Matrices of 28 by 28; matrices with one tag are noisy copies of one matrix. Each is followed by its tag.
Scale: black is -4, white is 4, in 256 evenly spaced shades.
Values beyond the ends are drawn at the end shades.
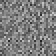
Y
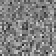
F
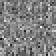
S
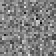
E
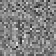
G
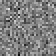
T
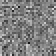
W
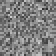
T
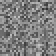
T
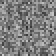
F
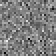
Y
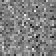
E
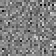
Y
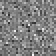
Y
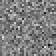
E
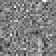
T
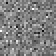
G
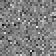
Y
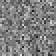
E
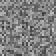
F
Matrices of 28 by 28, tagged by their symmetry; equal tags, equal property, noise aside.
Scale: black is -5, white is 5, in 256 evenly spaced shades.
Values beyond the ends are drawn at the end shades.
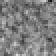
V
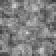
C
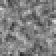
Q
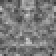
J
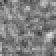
V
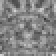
J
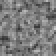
C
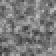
V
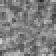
Q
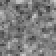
V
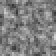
Q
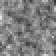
V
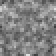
J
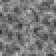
C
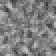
Q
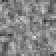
C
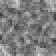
C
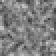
Q
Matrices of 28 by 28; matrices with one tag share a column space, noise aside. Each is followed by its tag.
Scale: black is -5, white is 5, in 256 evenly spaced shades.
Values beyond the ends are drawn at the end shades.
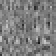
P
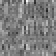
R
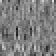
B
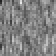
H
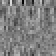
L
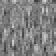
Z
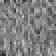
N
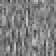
Z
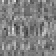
R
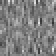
H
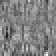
B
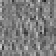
R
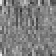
L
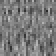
Z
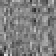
N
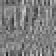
L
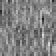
Z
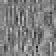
Z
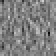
R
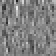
H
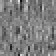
B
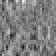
B
